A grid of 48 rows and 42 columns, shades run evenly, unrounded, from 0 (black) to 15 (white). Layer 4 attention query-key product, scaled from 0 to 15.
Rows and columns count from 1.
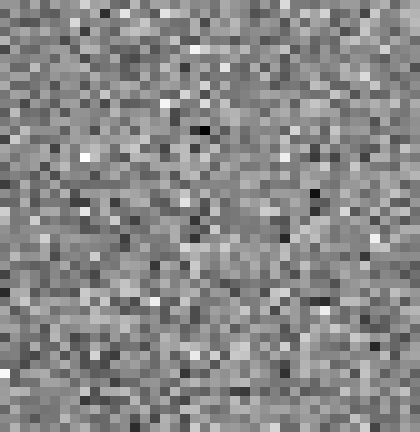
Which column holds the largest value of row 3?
8
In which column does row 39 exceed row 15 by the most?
21
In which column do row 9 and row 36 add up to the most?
10
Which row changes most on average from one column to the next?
40
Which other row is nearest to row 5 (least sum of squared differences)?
32
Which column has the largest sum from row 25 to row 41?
31
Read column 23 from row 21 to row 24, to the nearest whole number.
8 9 6 7
